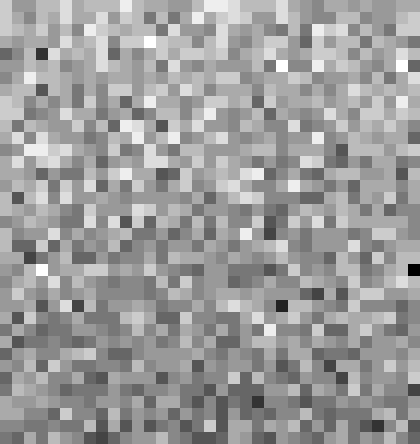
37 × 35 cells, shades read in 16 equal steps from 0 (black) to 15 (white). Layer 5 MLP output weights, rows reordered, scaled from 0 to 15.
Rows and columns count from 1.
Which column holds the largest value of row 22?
32
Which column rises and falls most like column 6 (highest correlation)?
20
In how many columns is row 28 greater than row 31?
13
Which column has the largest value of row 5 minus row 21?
5
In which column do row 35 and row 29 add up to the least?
19
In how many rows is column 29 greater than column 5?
18
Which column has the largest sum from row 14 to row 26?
8
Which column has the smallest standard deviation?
33
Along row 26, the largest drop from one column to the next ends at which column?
7
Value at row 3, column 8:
14
